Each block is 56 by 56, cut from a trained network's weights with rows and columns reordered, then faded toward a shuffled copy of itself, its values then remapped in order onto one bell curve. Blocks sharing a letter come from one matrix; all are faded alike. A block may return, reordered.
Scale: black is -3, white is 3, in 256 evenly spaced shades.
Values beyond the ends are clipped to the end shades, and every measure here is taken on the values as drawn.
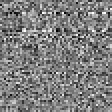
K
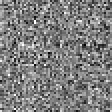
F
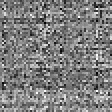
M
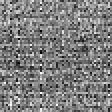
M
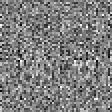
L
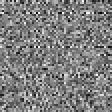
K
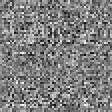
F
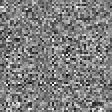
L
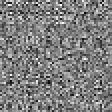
L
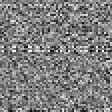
K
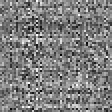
M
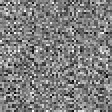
L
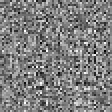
L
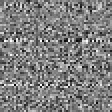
K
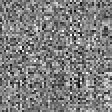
F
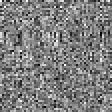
F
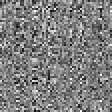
L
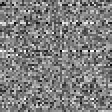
K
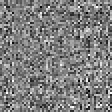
L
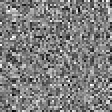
L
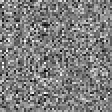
F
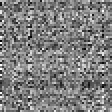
M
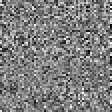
F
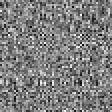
L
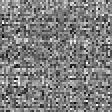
M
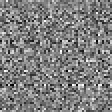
K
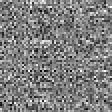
L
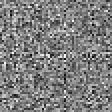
F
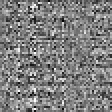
M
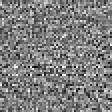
K
